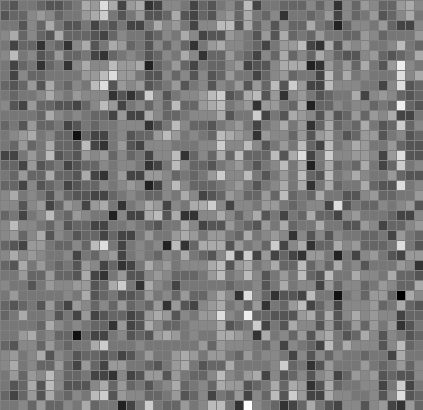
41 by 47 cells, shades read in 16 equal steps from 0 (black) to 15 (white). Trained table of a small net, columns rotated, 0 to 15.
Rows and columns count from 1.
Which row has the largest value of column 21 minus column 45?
30
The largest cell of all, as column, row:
28, 41
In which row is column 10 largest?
15
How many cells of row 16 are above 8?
15
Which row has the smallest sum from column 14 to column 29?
1
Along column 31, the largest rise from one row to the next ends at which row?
27
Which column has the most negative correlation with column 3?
20
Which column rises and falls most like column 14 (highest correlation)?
37
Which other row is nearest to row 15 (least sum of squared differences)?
18
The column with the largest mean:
25
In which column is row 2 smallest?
32
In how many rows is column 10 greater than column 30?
24
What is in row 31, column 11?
6
